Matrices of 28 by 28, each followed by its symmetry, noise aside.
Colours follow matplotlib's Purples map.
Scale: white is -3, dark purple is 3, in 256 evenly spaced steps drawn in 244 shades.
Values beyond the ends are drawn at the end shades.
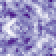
mirrored top to bottom.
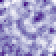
symmetric across the other diagonal.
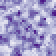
symmetric across the other diagonal.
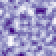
antisymmetric.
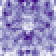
mirrored left to right.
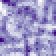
antisymmetric.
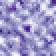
symmetric across the other diagonal.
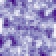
same after a half turn.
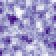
antisymmetric.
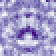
mirrored left to right.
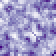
symmetric.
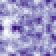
mirrored top to bottom.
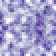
mirrored top to bottom.
